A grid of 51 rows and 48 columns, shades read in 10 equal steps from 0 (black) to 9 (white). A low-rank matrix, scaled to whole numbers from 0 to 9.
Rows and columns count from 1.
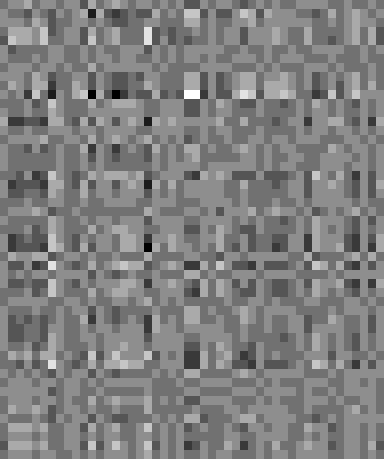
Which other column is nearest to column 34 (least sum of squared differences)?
30
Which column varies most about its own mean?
19
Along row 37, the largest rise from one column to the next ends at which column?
20
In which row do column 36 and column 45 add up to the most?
11
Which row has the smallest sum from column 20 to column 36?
41
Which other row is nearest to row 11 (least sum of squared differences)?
2
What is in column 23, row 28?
5
